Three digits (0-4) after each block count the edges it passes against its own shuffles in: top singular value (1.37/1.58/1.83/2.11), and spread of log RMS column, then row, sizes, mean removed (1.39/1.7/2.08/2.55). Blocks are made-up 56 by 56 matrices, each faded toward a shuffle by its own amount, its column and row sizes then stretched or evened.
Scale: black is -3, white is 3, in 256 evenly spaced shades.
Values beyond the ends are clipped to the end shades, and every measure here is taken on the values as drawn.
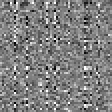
4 4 2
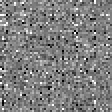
1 3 3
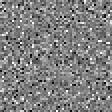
3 0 0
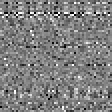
4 0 4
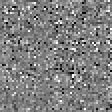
1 3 3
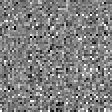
3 3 2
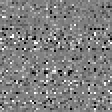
0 2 4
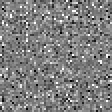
1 2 1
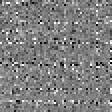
0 3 4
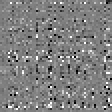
2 4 4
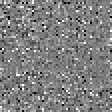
1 3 2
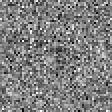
2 1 0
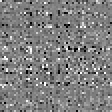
3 3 4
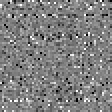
0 0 3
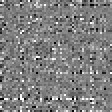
3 3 4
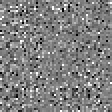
3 2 1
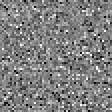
1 0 1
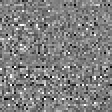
1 1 4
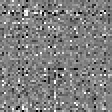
0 4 4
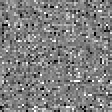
0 1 3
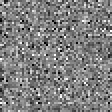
0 3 3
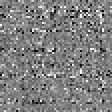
1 2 4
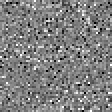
1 1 2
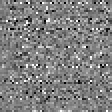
2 1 4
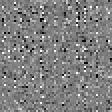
0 4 3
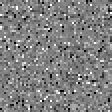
0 0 1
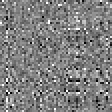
4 3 2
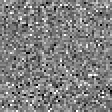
0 0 2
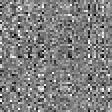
4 4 1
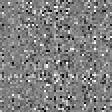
2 4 2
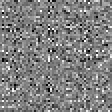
3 3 3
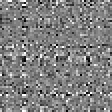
4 3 4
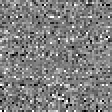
0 1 4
